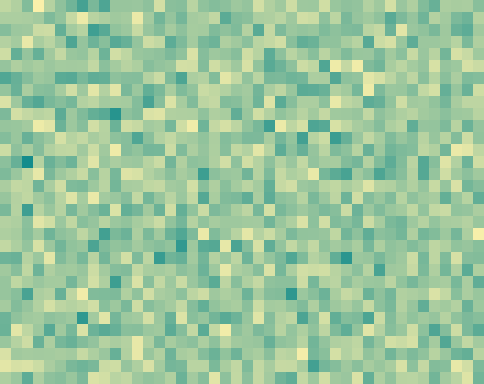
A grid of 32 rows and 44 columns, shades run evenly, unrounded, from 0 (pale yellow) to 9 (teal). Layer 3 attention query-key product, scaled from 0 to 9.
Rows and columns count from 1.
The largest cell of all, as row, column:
14, 3
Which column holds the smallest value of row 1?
4
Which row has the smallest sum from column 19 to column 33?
23
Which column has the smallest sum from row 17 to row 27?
24
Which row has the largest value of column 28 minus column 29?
12
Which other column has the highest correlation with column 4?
41
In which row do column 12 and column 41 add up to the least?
15
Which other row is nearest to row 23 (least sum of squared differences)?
26
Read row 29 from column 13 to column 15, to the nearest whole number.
1 3 5
